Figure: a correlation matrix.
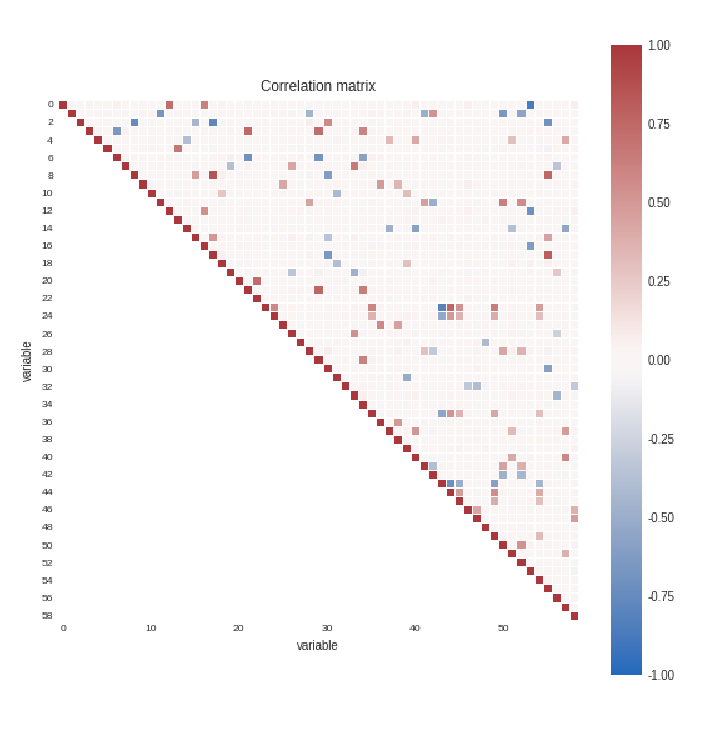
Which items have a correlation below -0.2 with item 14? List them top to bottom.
4, 37, 40, 51, 57
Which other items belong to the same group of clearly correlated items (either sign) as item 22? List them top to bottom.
20
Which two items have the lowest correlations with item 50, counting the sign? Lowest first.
1, 42
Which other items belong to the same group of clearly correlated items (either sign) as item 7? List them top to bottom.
19, 26, 33, 56
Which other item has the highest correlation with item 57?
40
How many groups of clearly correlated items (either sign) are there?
13
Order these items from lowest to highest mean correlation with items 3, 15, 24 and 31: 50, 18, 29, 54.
18, 50, 54, 29
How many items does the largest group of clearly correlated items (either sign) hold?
8
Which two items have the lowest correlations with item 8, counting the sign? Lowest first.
2, 30
